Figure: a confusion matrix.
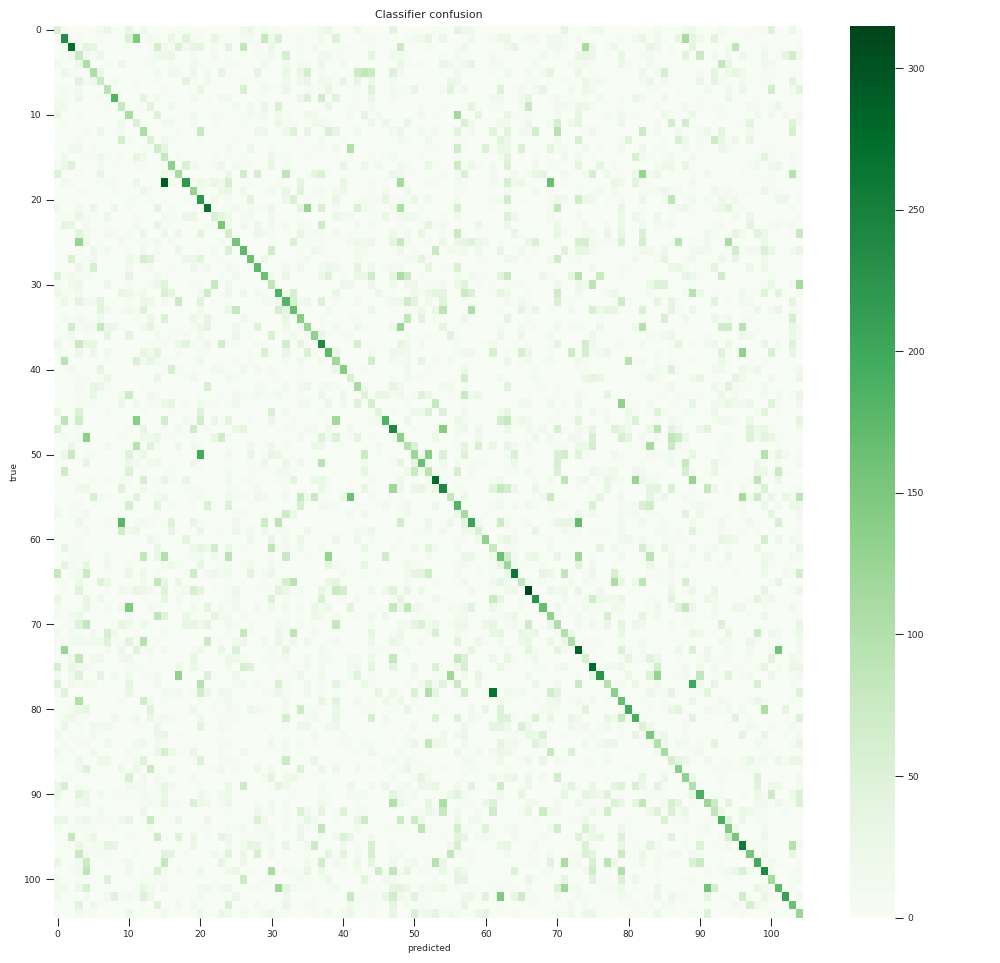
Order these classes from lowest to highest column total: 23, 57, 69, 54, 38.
23, 38, 69, 54, 57
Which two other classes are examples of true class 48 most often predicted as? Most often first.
4, 86
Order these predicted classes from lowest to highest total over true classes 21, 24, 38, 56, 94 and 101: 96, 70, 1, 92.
1, 92, 96, 70
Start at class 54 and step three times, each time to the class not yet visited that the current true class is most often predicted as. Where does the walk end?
52
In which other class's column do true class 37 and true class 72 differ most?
12
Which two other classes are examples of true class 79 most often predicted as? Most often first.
3, 12
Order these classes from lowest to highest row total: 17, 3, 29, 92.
3, 92, 17, 29
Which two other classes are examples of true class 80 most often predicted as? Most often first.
99, 34
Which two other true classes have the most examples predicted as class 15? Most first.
18, 62
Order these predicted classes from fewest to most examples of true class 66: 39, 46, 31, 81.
81, 46, 31, 39
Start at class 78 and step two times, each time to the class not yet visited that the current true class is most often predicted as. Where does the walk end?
30
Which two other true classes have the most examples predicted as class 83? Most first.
49, 62
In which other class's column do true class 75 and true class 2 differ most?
74
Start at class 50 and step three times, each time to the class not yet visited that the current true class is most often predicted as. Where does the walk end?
32
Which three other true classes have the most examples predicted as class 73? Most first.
58, 62, 29
